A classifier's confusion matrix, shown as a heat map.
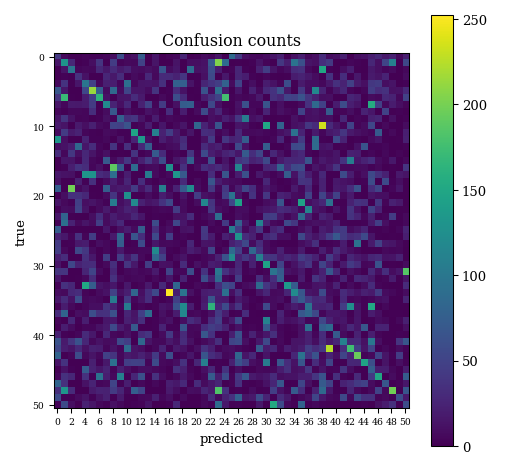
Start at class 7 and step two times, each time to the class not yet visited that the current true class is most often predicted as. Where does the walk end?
4
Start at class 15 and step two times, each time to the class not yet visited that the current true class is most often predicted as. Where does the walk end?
39
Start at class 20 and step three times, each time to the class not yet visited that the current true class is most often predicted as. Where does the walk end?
30
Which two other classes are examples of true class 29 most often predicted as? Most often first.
25, 14
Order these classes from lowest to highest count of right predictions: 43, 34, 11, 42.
34, 11, 42, 43
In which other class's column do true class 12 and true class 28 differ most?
14
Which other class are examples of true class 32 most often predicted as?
23
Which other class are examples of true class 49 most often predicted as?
26
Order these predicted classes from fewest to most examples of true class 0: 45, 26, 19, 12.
19, 45, 26, 12
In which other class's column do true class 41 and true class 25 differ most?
45
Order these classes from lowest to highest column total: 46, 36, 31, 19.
19, 31, 46, 36
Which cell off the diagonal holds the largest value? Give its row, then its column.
34, 16
